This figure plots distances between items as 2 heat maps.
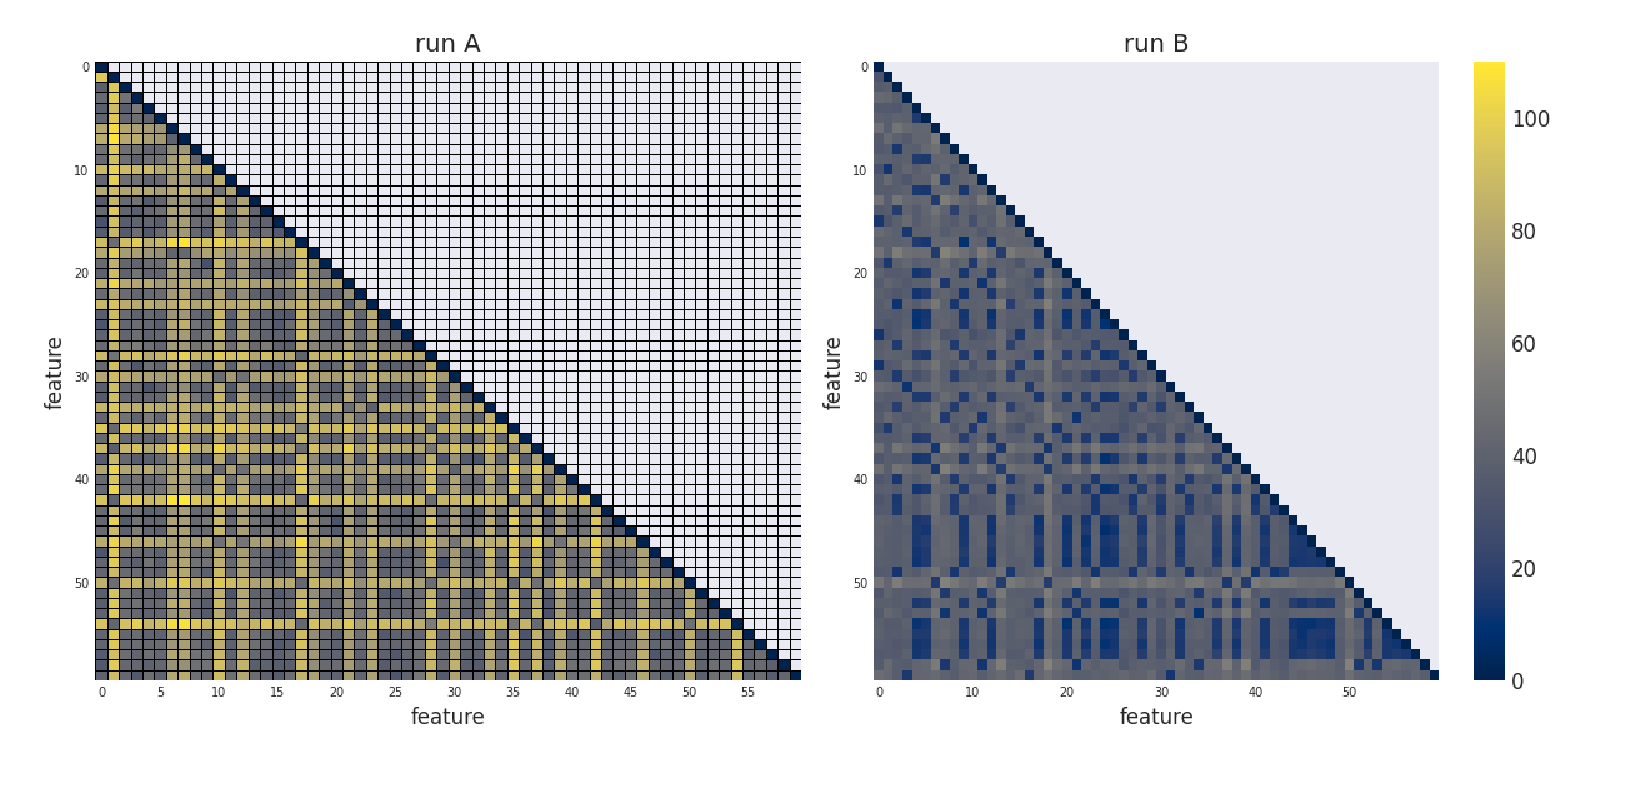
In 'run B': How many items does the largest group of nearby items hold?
24
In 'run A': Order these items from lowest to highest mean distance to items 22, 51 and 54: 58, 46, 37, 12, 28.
58, 37, 28, 12, 46
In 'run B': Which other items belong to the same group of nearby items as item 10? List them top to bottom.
1, 19, 35
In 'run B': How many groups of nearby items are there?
7
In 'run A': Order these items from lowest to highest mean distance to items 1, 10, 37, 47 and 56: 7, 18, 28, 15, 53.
15, 53, 28, 18, 7
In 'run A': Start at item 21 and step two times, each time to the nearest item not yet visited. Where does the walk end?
33
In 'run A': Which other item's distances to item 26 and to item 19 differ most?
9
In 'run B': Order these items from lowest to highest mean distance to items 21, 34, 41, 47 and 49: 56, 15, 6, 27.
56, 27, 15, 6
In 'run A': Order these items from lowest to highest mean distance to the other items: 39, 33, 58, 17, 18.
58, 18, 39, 33, 17
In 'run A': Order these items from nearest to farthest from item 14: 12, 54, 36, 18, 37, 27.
36, 27, 18, 12, 37, 54
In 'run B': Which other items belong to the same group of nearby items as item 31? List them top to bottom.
3, 16, 59
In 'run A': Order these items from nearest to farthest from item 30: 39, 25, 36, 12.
39, 12, 36, 25
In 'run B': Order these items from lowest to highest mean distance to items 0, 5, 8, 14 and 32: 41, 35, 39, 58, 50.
41, 35, 58, 39, 50
